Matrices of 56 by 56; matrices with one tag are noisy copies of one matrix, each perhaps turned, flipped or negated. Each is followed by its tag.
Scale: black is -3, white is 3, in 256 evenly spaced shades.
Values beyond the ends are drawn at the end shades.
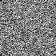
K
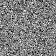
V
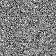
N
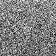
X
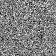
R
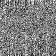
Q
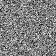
V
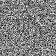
N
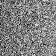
X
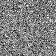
N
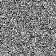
K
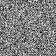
V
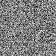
N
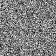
V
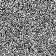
K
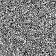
N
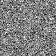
K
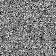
R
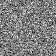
V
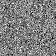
N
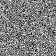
V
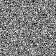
V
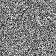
N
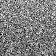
X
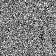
R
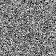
K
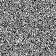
R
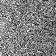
X
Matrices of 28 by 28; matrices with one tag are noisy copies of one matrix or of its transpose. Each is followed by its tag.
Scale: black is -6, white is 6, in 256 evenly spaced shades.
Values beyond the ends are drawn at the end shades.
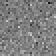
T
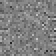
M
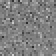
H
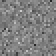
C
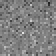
T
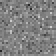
C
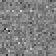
C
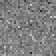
T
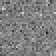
H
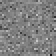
M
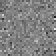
M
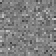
M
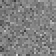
T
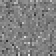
M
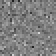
H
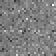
T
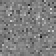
C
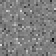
C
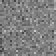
T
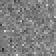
T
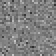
H
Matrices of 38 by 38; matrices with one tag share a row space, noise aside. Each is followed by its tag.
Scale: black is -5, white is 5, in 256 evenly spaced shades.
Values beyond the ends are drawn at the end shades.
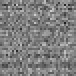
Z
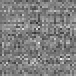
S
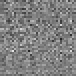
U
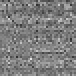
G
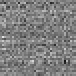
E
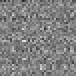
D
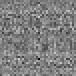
S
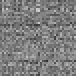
S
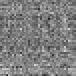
Z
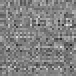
G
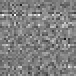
Z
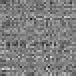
E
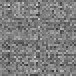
S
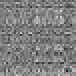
G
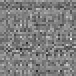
G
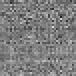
U
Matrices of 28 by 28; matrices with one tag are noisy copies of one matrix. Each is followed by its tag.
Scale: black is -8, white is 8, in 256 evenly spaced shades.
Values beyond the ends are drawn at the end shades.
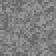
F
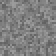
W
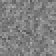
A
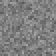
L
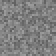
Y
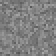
F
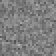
L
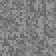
A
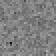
Y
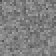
Y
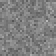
A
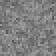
F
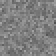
A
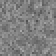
A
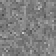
A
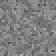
W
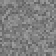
L
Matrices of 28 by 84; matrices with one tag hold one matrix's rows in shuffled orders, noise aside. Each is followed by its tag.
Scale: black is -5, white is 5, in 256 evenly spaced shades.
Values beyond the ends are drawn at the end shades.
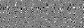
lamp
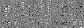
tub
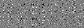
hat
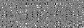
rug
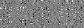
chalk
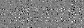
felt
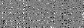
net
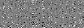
hat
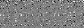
lamp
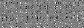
rug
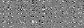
hat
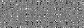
rug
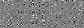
hat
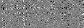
net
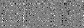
net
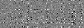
felt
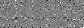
lamp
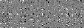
chalk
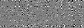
felt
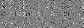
net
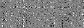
net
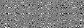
tub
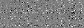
felt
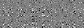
hat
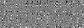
rug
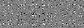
hat
